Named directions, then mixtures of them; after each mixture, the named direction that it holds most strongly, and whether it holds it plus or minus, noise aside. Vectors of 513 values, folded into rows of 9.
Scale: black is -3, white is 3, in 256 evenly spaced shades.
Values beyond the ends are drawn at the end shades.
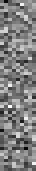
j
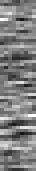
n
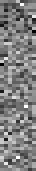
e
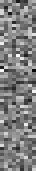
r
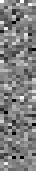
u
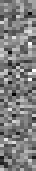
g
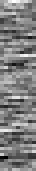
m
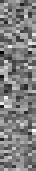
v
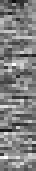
m, minus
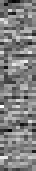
m, minus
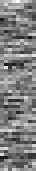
m, plus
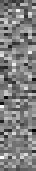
v, minus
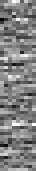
n, minus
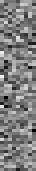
v, minus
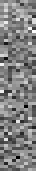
e, minus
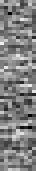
n, minus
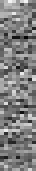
m, plus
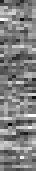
n, plus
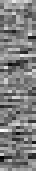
m, plus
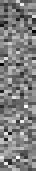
e, plus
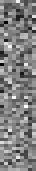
e, plus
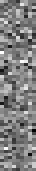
v, minus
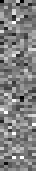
u, minus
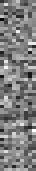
v, plus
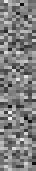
j, minus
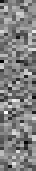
j, plus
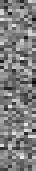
r, plus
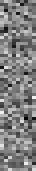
j, minus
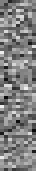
v, minus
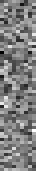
v, plus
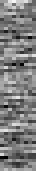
m, plus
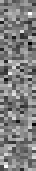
g, minus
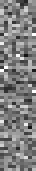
r, plus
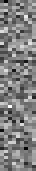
j, plus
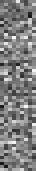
g, plus
